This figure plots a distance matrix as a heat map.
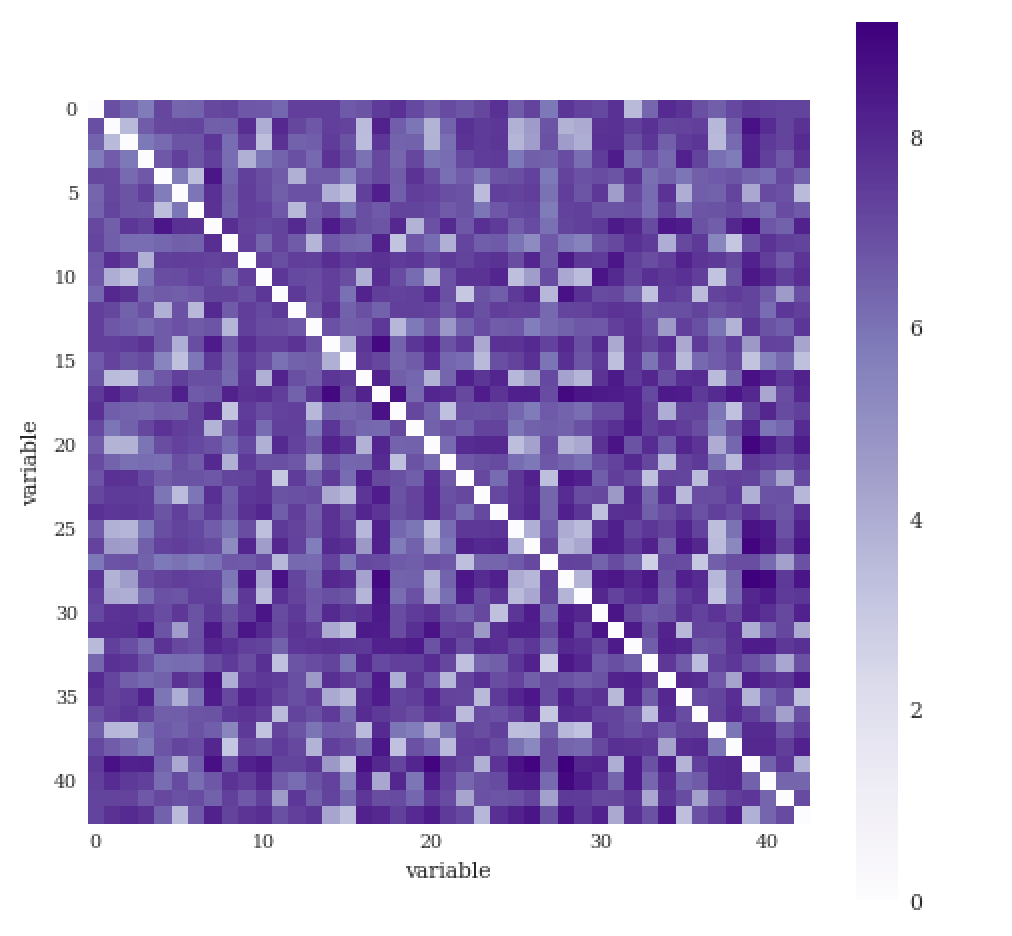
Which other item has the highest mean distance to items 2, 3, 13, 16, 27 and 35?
17
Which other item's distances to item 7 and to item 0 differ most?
32
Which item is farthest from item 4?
7
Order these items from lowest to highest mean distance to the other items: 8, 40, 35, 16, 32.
8, 16, 35, 40, 32
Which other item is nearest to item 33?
27
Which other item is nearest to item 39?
15
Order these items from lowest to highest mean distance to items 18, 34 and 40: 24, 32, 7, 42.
24, 42, 7, 32
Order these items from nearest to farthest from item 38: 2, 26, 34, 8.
8, 34, 26, 2
